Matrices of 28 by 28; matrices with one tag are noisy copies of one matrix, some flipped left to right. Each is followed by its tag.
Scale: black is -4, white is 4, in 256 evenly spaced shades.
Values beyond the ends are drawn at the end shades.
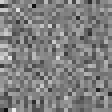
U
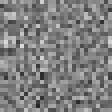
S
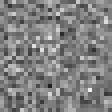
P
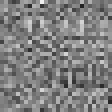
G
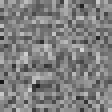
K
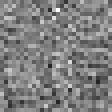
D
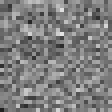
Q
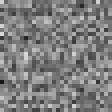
K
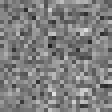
Q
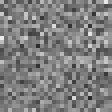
S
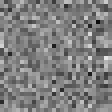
S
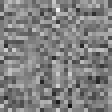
D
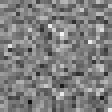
P
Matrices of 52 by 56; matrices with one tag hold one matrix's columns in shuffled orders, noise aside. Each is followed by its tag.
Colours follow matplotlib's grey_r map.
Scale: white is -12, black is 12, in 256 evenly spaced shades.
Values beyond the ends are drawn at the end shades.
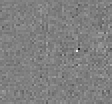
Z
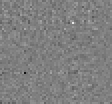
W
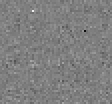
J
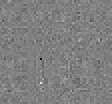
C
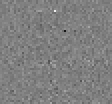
J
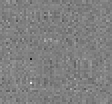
C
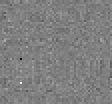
C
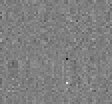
C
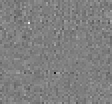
W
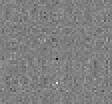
C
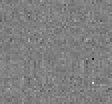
C
